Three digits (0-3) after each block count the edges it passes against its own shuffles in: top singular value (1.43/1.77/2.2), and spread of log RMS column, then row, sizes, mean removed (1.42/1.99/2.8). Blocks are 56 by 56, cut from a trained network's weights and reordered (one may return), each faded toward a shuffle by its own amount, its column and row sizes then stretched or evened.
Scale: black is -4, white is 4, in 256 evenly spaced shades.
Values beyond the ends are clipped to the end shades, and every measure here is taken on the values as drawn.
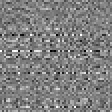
3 0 3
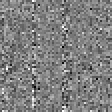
0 3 1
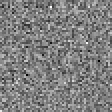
0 1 1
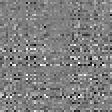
2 2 3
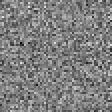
2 1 0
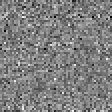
0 1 2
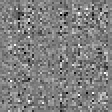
0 3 2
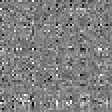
2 2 2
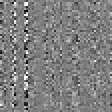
3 3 1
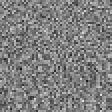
2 0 0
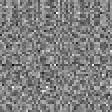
3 0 1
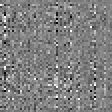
1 3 2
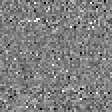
0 0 2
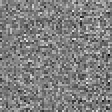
1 2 0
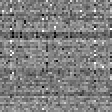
2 1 1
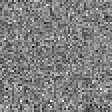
1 0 1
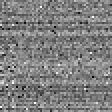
2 0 0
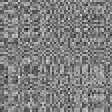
3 1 1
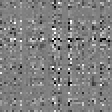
1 3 3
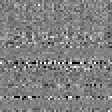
2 0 3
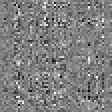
0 3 2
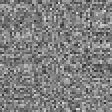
2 0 0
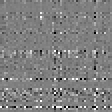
3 2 3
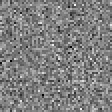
0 2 0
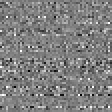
0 1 3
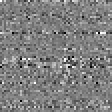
1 1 3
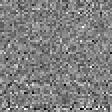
2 0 2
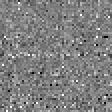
0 0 2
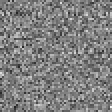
2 0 0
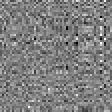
3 2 2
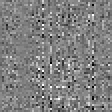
0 3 2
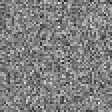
1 1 0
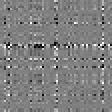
3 2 3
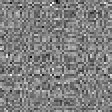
3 0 1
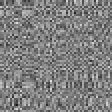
3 1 1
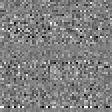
2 1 3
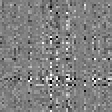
2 3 2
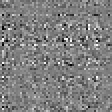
0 2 3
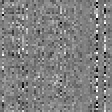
2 3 0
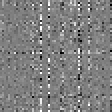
2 3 2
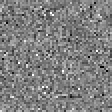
1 0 1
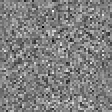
0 2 0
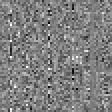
1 3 0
